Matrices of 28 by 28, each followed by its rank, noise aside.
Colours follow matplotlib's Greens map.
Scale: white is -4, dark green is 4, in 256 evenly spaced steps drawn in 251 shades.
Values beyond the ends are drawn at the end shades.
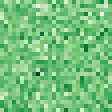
seven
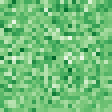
six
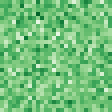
seven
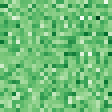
six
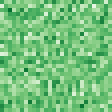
six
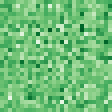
five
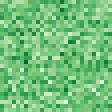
eight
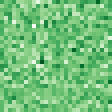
eight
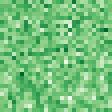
seven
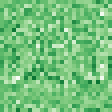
seven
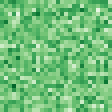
eight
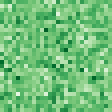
eight
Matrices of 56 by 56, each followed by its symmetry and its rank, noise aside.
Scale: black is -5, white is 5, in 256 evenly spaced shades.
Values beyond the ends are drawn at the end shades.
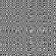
no symmetry, rank three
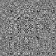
symmetric, rank six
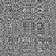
no symmetry, rank six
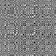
symmetric, rank four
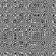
symmetric, rank six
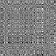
antisymmetric, rank four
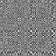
symmetric, rank three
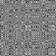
symmetric, rank four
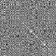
symmetric, rank six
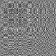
no symmetry, rank three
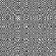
symmetric, rank three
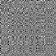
no symmetry, rank four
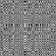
no symmetry, rank three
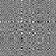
symmetric, rank three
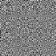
antisymmetric, rank six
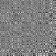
no symmetry, rank four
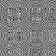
antisymmetric, rank four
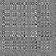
symmetric, rank three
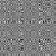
no symmetry, rank three
